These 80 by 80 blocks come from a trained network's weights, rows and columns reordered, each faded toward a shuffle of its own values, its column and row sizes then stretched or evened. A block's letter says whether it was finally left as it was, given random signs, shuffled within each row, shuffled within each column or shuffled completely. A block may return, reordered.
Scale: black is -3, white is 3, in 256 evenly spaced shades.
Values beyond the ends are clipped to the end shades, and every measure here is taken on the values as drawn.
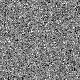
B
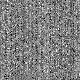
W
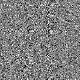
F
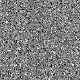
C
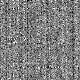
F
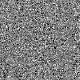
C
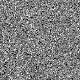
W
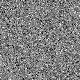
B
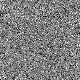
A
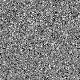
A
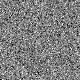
B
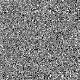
C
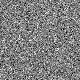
B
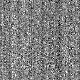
F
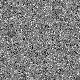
B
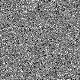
A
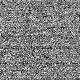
A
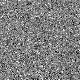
A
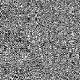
F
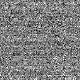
F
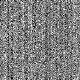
F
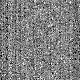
W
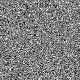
B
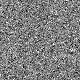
B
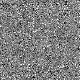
C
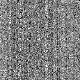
F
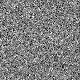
B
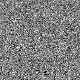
A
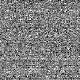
F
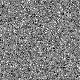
B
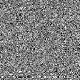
F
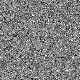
A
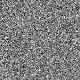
W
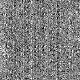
F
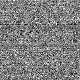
A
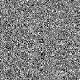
F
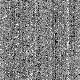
W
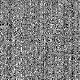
F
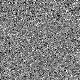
A
